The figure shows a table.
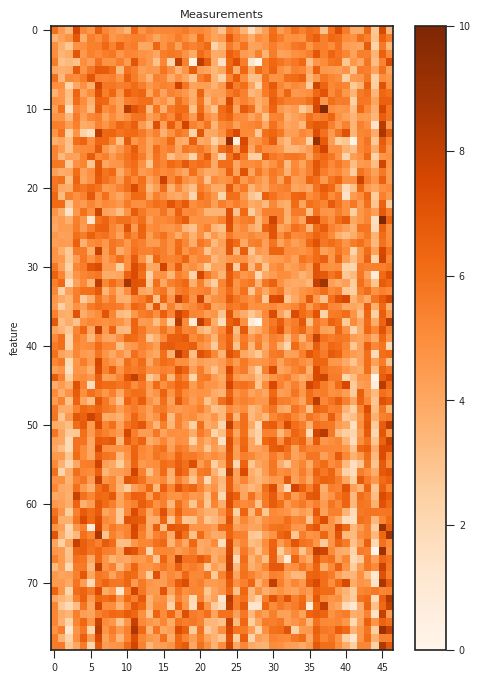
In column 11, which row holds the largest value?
76
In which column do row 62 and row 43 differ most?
18
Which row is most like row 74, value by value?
12
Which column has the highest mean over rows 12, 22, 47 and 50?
45
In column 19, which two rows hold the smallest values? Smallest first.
4, 37
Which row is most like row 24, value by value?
70
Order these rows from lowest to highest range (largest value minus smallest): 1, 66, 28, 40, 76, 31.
1, 40, 28, 31, 76, 66
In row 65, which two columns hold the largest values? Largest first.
3, 24
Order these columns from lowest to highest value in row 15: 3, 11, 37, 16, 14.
3, 16, 14, 11, 37
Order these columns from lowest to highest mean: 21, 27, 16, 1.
27, 1, 21, 16
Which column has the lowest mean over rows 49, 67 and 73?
41
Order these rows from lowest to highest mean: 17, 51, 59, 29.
51, 29, 17, 59
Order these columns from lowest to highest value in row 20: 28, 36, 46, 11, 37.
28, 46, 36, 37, 11
